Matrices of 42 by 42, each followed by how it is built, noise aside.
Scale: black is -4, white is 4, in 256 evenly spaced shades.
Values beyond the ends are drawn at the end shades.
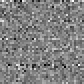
uneven rows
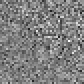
upper triangular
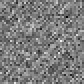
Hankel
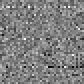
uneven rows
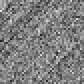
Hankel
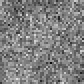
smooth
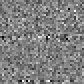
uneven rows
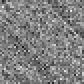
Toeplitz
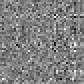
low rank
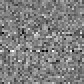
uneven rows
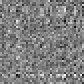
low rank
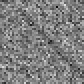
Toeplitz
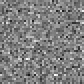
uneven rows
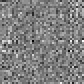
low rank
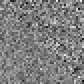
upper triangular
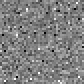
sparse
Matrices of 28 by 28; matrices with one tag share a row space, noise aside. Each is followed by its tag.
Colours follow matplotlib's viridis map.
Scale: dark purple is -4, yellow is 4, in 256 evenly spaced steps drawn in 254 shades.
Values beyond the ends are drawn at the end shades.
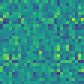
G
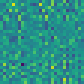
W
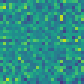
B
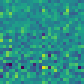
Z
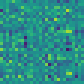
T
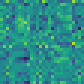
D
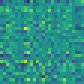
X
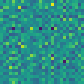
W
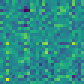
D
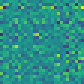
G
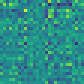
T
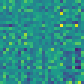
B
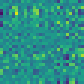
G
